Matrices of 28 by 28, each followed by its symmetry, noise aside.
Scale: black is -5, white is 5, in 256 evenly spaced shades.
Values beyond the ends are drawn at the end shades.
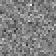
antisymmetric.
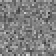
mirrored left to right.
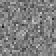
same after a half turn.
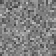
symmetric across the other diagonal.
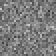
same after a half turn.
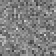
antisymmetric.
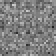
mirrored left to right.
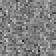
same after a half turn.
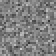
antisymmetric.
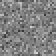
same after a half turn.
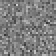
antisymmetric.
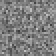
antisymmetric.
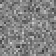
same after a half turn.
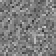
symmetric.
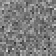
symmetric.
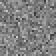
antisymmetric.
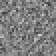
symmetric.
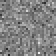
symmetric across the other diagonal.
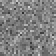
symmetric across the other diagonal.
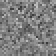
symmetric across the other diagonal.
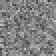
symmetric.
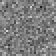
symmetric.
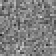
antisymmetric.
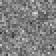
antisymmetric.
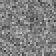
antisymmetric.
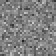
same after a half turn.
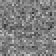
mirrored left to right.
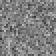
antisymmetric.
